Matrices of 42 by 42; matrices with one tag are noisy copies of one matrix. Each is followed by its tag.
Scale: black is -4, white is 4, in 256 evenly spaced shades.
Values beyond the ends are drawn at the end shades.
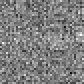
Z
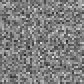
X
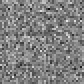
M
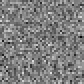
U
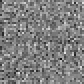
U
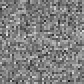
Z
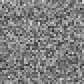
M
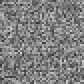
U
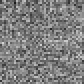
Z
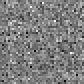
M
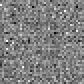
U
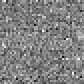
Z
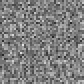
U
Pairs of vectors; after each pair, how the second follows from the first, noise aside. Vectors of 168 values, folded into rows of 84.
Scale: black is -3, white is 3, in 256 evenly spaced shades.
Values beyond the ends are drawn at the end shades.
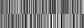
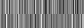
wrapped around, negated, partly zeroed.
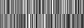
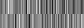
negated, partly zeroed.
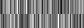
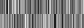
wrapped around, negated, partly zeroed.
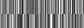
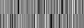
negated, partly zeroed.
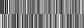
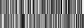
reversed.
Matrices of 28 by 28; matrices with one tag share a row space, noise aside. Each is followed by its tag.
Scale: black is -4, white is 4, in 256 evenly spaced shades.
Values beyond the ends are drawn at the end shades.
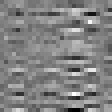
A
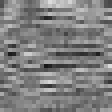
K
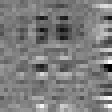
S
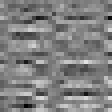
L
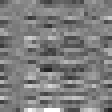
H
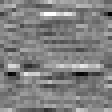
K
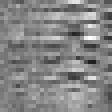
A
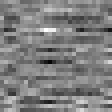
K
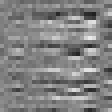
A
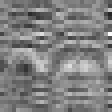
L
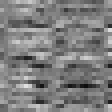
L
